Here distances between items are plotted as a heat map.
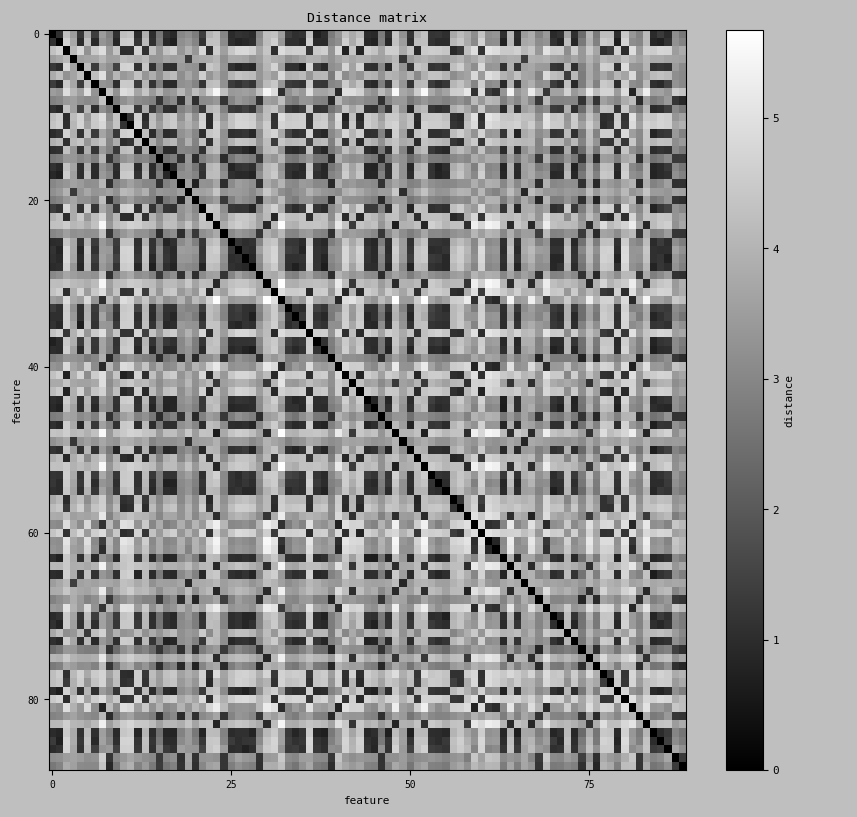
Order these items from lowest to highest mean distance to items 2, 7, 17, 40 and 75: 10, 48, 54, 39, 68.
54, 39, 68, 10, 48
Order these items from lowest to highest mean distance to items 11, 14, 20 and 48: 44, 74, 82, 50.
74, 82, 50, 44
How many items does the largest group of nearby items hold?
35
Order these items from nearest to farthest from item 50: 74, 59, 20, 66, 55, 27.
55, 27, 74, 20, 59, 66
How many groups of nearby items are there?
7
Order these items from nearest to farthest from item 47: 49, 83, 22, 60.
49, 83, 22, 60
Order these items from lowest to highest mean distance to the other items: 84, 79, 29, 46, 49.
84, 79, 46, 29, 49
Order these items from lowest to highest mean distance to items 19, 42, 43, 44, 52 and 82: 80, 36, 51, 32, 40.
51, 36, 80, 40, 32
